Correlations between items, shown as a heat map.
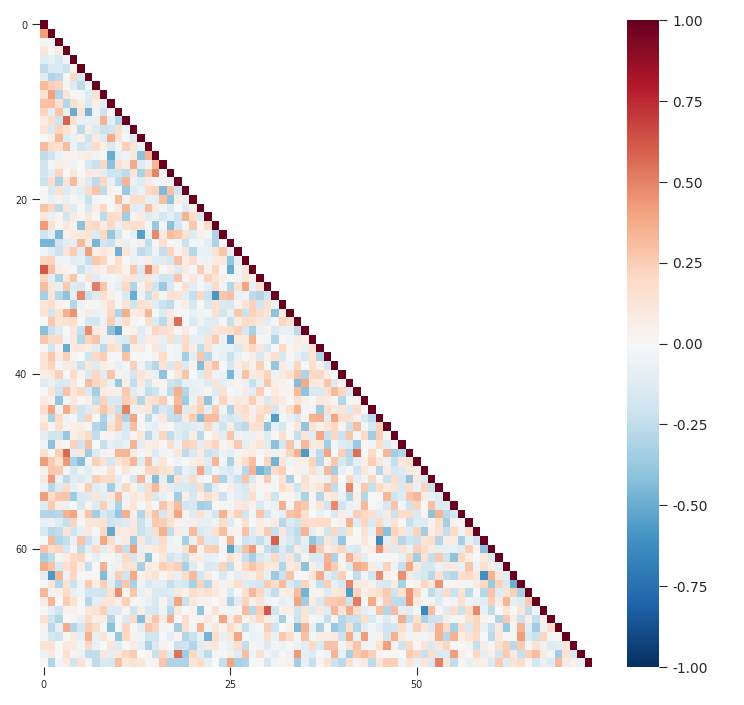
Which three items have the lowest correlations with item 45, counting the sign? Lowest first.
59, 31, 21
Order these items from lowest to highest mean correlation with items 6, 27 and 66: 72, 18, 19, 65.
19, 65, 72, 18
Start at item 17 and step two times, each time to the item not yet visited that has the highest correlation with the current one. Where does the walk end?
24
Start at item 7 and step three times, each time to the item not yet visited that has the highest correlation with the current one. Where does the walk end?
58
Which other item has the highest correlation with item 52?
1
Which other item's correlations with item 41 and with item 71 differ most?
46
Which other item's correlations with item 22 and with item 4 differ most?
10
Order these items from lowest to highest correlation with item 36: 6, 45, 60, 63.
63, 6, 45, 60
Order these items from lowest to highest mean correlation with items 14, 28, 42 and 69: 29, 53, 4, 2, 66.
4, 2, 66, 29, 53
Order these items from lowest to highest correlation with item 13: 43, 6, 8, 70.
43, 6, 8, 70
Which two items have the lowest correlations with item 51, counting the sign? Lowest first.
67, 29
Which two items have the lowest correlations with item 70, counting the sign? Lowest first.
22, 10
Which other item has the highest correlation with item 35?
6
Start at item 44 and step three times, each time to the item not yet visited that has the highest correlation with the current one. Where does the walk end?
49
